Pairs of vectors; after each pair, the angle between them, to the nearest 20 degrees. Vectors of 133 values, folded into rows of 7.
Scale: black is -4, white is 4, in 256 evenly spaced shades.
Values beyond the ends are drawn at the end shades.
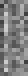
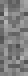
60 degrees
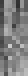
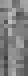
80 degrees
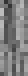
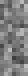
80 degrees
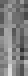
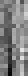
160 degrees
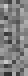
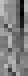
100 degrees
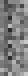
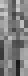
100 degrees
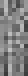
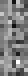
100 degrees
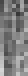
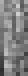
160 degrees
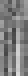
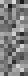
80 degrees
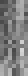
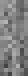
140 degrees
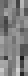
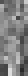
100 degrees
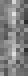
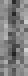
160 degrees
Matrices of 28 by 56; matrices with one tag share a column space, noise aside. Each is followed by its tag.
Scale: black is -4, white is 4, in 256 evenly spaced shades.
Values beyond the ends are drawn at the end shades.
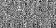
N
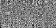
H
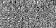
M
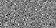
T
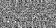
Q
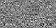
T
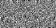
Q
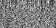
M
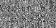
M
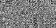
H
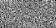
Q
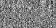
M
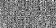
N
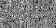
M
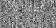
M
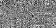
H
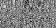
M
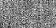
N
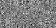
H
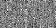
N
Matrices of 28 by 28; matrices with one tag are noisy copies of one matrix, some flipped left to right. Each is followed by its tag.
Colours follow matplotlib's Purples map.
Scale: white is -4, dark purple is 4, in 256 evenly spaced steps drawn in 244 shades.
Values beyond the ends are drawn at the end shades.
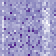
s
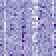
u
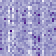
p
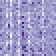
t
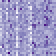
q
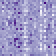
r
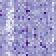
s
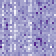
r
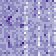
q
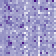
q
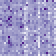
q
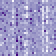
p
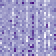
t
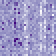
r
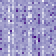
p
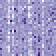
p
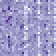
q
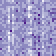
p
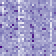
u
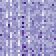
t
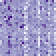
q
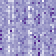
p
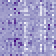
r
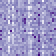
p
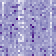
u
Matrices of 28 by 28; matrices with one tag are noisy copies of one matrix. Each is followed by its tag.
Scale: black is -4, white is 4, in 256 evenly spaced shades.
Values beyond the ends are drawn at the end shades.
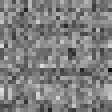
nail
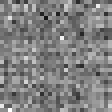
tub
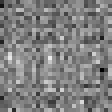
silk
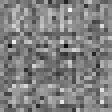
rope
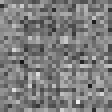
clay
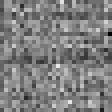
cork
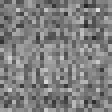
silk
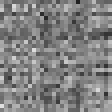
tub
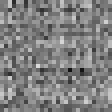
nail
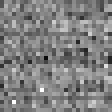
cork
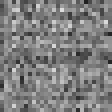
cork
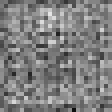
rope
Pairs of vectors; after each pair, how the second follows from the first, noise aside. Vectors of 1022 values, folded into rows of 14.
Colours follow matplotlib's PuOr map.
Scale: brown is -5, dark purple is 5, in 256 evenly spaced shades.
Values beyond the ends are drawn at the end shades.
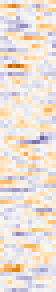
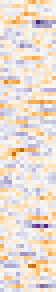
reversed, negated.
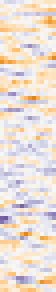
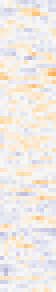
reversed, negated, shrunk.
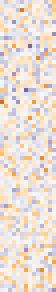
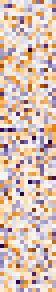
wrapped around, scaled up.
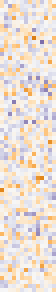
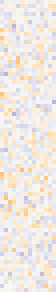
reversed, negated, shrunk.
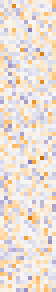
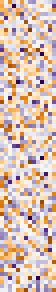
negated, scaled up.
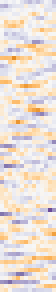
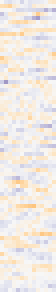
reversed, shrunk.
